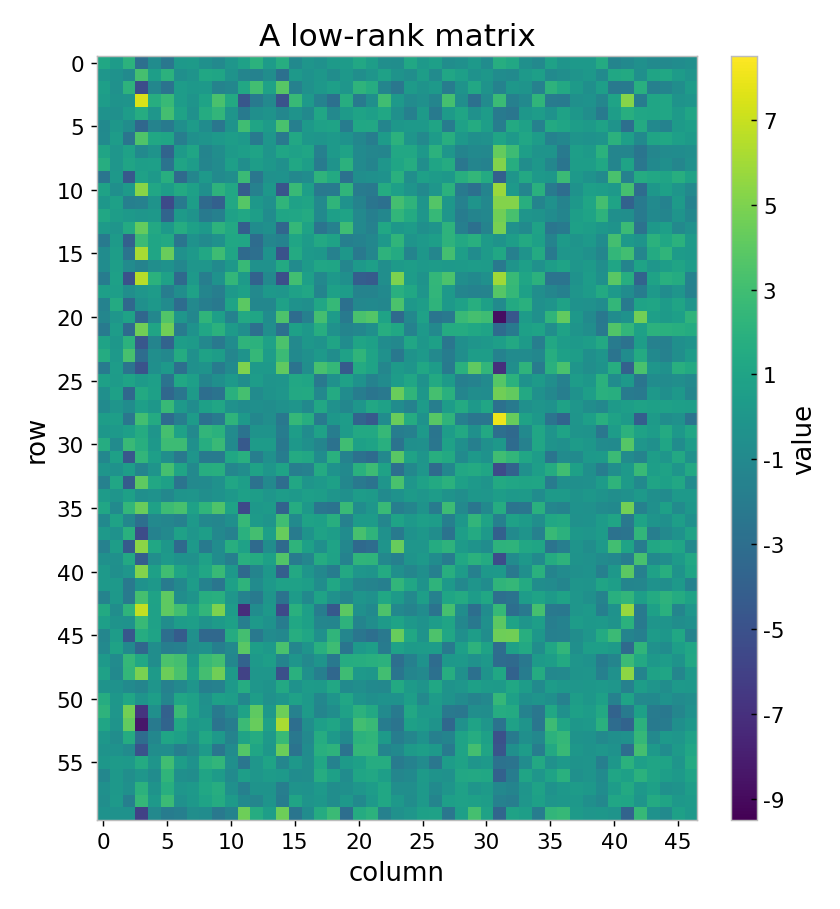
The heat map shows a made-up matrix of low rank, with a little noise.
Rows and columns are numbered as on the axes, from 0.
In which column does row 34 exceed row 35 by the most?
11
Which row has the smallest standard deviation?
34
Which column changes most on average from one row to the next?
3
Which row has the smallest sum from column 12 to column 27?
48
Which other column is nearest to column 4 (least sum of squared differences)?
10
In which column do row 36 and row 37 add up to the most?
14
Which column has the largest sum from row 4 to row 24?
23
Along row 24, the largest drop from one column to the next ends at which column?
31
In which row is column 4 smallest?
52
